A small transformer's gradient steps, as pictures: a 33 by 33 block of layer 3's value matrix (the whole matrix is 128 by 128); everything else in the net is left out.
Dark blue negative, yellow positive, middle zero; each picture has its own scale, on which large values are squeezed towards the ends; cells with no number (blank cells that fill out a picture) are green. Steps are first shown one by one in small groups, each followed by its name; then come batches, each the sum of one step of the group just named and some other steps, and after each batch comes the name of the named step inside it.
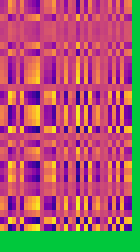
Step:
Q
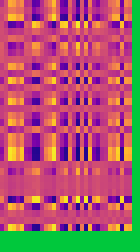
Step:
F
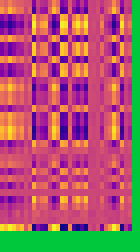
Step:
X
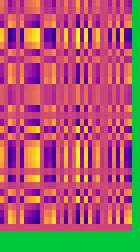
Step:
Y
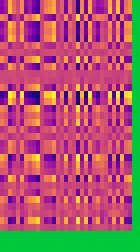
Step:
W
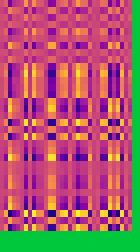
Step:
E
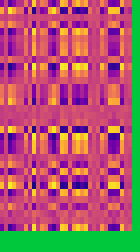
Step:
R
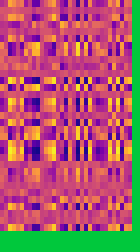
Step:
F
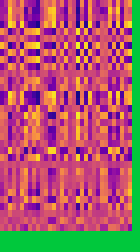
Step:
W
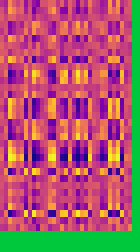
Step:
E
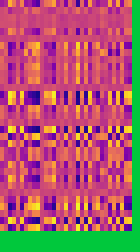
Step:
Q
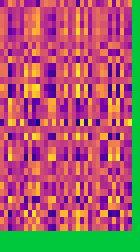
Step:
E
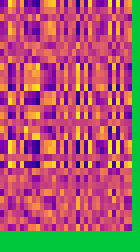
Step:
Q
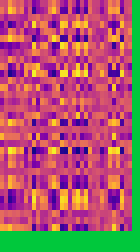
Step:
X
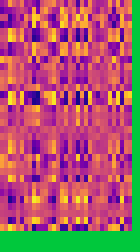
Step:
W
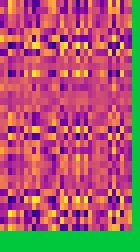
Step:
Y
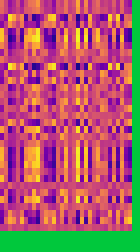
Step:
Y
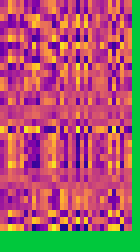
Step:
X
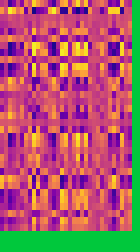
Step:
R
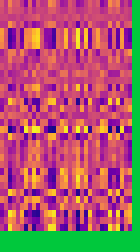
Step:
Y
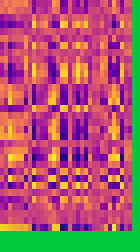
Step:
X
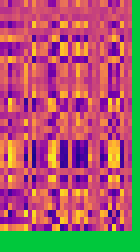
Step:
E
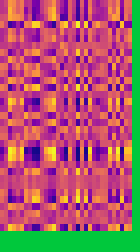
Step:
F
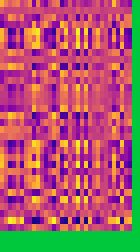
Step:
Y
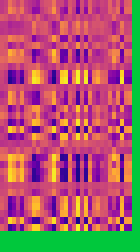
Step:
Q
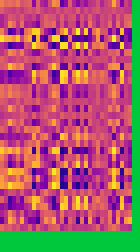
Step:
Y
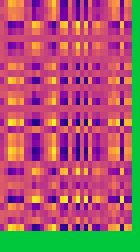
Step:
F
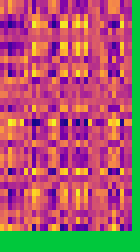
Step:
X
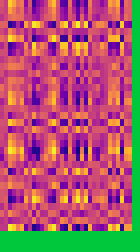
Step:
F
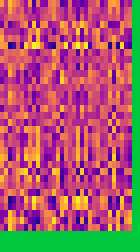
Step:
Y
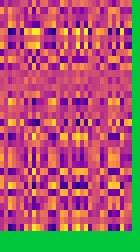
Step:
R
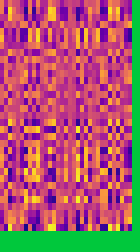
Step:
Y
